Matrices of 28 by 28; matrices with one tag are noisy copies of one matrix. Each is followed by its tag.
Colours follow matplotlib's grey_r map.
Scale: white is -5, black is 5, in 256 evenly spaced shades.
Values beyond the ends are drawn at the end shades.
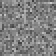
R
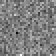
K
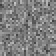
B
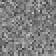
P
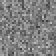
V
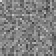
V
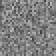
B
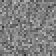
R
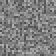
K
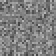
V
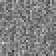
V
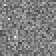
R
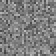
K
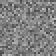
R
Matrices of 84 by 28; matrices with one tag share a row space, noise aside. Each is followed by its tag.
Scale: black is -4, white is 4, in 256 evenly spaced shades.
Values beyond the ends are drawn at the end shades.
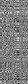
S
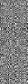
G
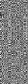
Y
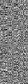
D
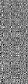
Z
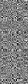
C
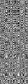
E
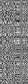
S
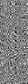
G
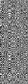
Y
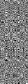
E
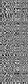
S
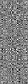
C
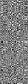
C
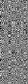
Y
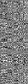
D
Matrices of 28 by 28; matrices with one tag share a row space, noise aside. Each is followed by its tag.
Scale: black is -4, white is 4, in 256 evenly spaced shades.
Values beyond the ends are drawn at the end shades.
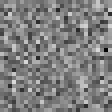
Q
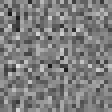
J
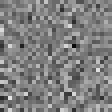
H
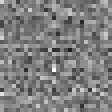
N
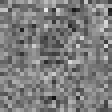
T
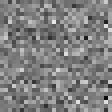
T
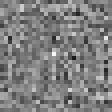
T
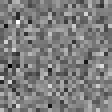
J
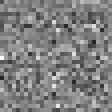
N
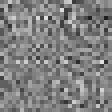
H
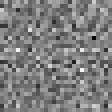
N
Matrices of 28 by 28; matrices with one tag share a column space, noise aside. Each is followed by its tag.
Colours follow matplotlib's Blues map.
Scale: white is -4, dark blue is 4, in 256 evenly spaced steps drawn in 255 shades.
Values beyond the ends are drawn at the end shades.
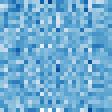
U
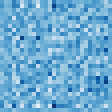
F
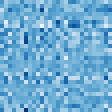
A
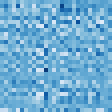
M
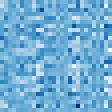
F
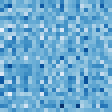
F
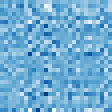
M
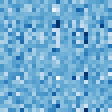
A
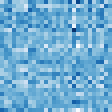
U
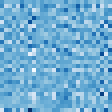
M
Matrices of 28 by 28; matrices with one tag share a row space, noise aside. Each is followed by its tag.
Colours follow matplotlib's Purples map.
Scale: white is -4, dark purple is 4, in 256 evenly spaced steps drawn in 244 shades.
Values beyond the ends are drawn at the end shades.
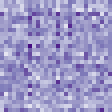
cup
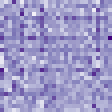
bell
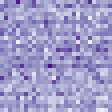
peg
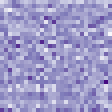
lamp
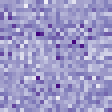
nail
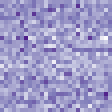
peg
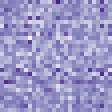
cup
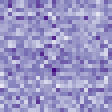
lamp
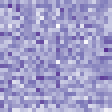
nail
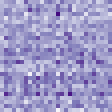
cup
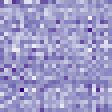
bell
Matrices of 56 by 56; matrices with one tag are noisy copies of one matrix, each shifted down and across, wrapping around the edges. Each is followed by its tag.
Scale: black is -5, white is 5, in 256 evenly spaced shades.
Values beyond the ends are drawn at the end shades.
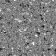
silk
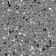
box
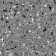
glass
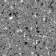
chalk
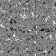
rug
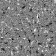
glass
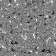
rug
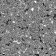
silk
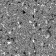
chalk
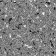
silk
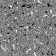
rug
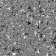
chalk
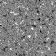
silk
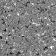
silk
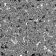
rug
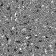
glass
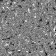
glass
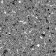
silk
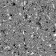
chalk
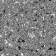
rug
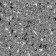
chalk
